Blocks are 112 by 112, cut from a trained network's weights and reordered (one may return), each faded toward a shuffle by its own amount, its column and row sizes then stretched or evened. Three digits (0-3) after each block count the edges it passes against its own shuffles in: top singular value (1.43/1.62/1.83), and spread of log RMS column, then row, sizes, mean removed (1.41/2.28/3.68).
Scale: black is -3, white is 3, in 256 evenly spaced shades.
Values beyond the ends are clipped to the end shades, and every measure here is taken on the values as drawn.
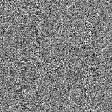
3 1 0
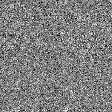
0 0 1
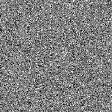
1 1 0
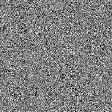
1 1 1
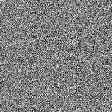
3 1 0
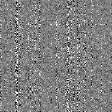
1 3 1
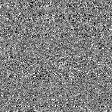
0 0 2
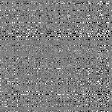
2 2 3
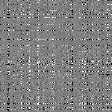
3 3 3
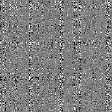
3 3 2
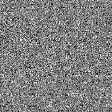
1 1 2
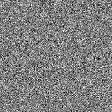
2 0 1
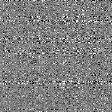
2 2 3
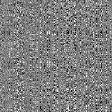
3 3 1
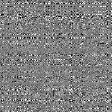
3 2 3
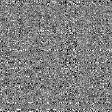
1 2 2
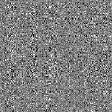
2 2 2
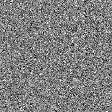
1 1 0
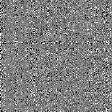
0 3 2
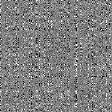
3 3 2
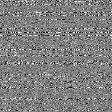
2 0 3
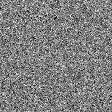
0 0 0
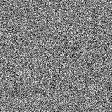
0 0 0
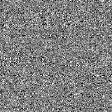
1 1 2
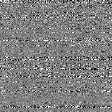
1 1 3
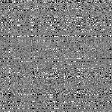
3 2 3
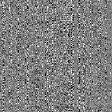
3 3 0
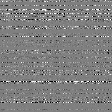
3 1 3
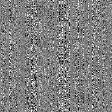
1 3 0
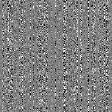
3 3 1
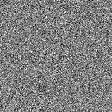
2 0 0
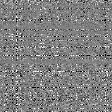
1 2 3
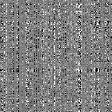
3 3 2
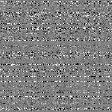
1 2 3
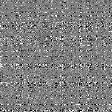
2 2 3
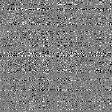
0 2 3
